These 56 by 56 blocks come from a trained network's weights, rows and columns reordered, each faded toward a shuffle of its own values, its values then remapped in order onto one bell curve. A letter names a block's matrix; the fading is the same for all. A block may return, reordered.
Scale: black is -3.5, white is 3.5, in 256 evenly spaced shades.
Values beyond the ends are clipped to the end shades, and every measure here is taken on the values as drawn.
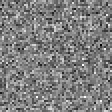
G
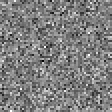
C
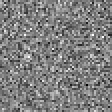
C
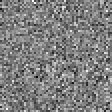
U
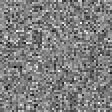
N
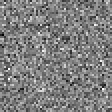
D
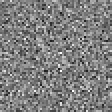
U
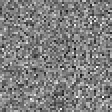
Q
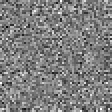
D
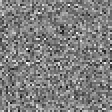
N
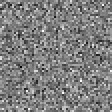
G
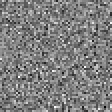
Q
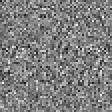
Q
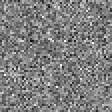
Q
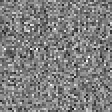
N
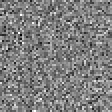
C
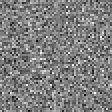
Q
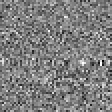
Q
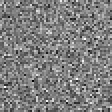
G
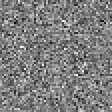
G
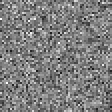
D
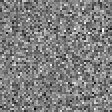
Q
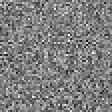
N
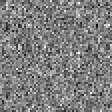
D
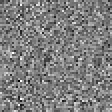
D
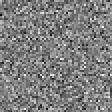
Q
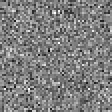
Q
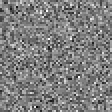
U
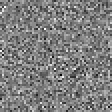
Q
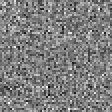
D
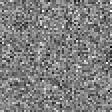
C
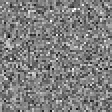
U
